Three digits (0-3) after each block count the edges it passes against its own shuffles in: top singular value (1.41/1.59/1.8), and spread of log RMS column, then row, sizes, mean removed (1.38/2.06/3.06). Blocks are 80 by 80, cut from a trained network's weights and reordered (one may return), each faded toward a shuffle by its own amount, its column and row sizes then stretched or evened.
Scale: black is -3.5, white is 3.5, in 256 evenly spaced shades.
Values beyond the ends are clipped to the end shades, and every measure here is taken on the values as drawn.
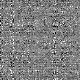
1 2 1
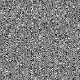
1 2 0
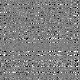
1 2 3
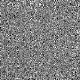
1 2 1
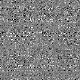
0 2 3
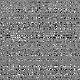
1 2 3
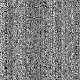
3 2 1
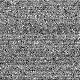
2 0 0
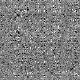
1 2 1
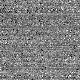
1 1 1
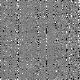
0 3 1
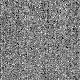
0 0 0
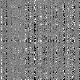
3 3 2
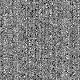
1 1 0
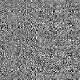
3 2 2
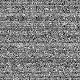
3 1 0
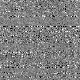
0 0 3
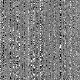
1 3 0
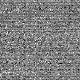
2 1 1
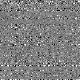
0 1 3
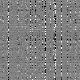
3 3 1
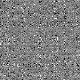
0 2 2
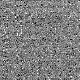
0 1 0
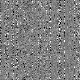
0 3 0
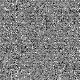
0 1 0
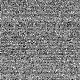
2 0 0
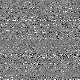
0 0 3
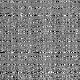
3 0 3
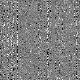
1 3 0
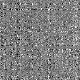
1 2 2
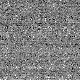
1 0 1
